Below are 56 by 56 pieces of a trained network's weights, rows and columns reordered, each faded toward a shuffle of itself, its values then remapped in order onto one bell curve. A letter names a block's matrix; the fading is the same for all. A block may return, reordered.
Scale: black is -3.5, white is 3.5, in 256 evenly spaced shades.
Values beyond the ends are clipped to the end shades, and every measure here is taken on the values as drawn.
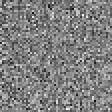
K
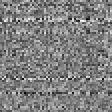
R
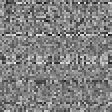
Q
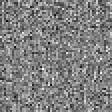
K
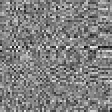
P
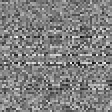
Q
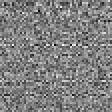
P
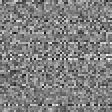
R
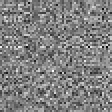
P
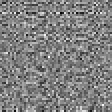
P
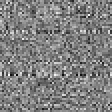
P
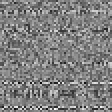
Q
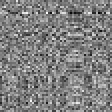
P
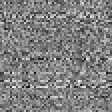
R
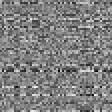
Q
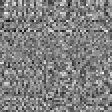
P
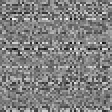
Q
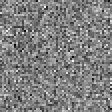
K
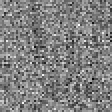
K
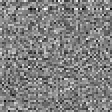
P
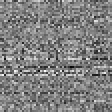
R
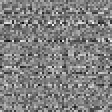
Q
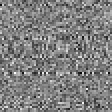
P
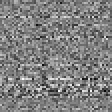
R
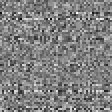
R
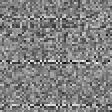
Q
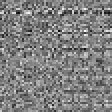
P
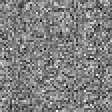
K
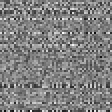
Q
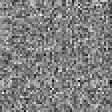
K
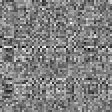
P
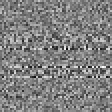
Q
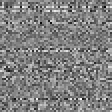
R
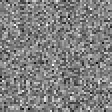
K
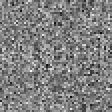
K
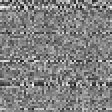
Q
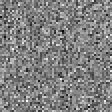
K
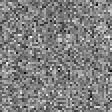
K
